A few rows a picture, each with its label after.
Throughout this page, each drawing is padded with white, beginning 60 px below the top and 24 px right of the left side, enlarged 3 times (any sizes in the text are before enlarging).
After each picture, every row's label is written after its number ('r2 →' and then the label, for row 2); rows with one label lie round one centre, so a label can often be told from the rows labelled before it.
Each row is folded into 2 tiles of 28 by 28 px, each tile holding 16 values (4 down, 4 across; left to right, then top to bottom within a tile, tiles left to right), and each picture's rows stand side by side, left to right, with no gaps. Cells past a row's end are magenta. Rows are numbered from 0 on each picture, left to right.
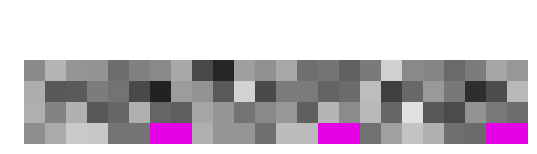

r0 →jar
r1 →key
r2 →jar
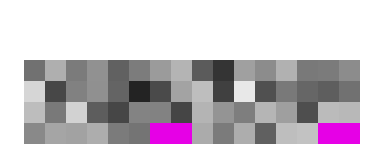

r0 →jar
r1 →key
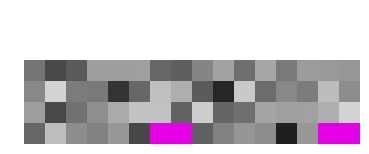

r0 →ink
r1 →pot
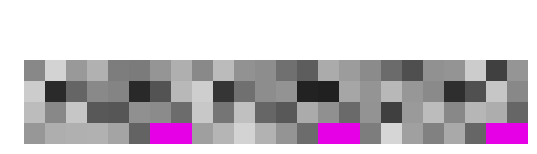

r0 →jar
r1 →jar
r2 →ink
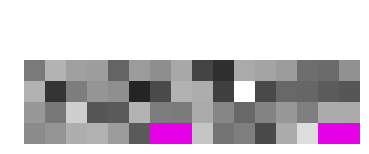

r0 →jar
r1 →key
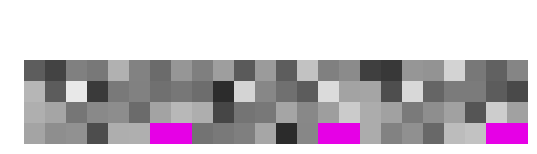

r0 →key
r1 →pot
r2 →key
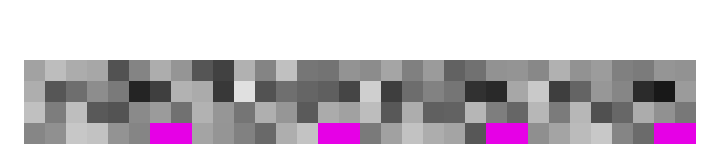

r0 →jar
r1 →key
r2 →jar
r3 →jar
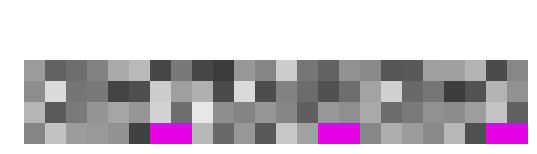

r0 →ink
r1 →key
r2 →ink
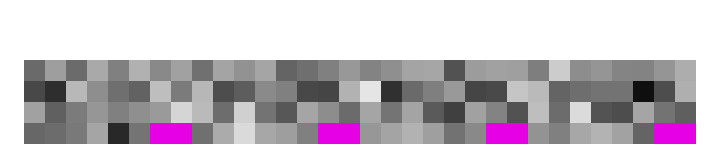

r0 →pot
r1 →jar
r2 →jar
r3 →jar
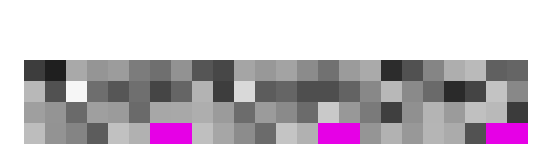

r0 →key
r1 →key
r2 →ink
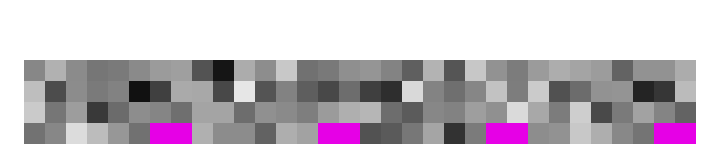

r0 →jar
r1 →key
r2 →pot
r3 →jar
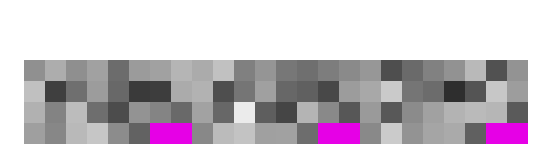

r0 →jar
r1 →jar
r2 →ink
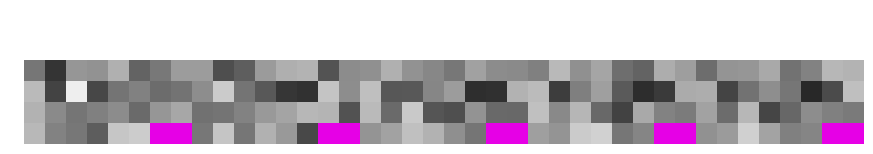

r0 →key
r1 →ink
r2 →jar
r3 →jar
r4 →jar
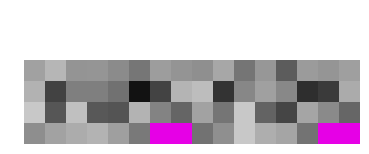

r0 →jar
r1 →jar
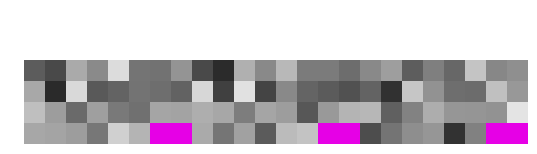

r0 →key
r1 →key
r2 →pot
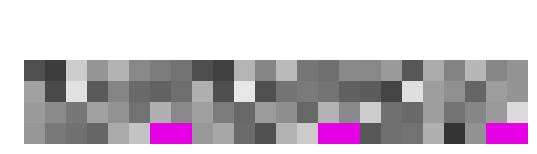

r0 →key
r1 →key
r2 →pot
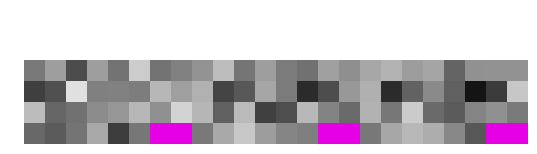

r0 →pot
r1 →jar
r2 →jar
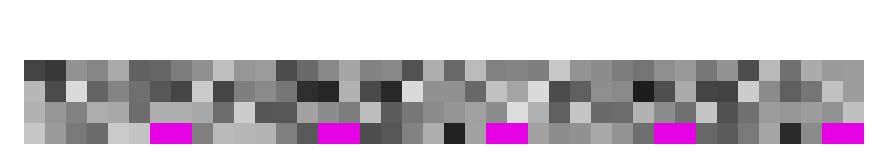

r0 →key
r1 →jar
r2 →pot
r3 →jar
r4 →pot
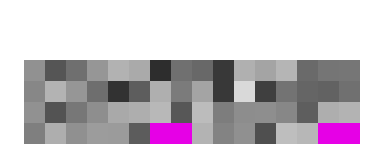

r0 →ink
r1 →key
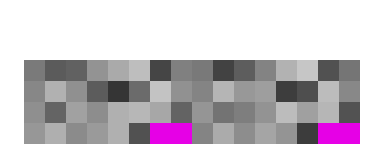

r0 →ink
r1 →ink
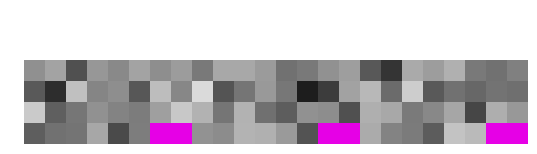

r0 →pot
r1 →jar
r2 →key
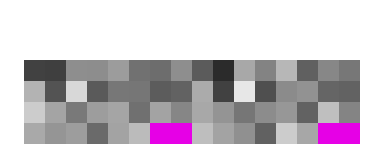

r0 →key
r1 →key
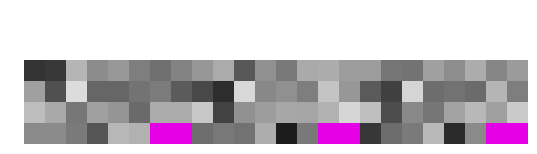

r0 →key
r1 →pot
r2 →pot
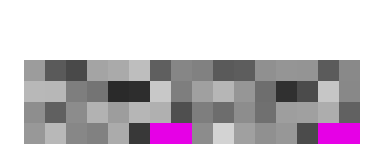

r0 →ink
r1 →ink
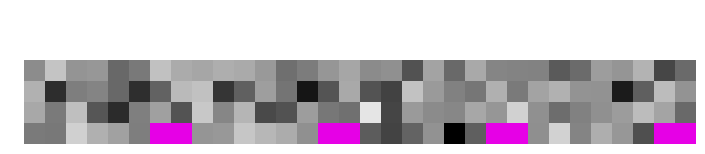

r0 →jar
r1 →jar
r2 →pot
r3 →ink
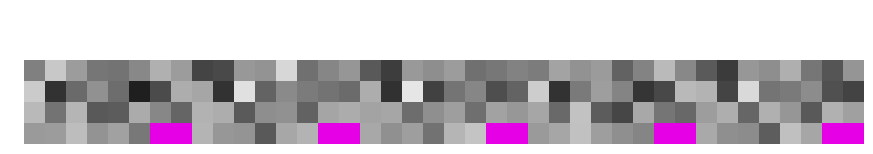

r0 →jar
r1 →key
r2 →key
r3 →jar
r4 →key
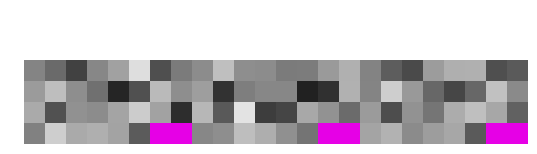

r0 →ink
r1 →jar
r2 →ink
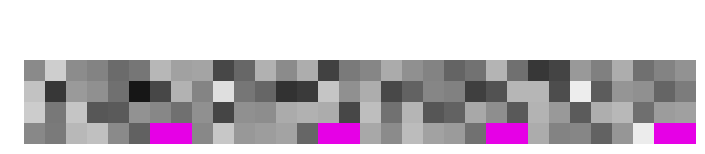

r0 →jar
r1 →ink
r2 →jar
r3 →key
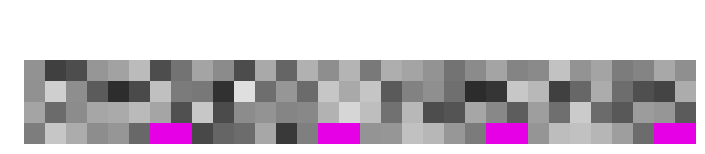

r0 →ink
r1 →pot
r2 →jar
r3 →jar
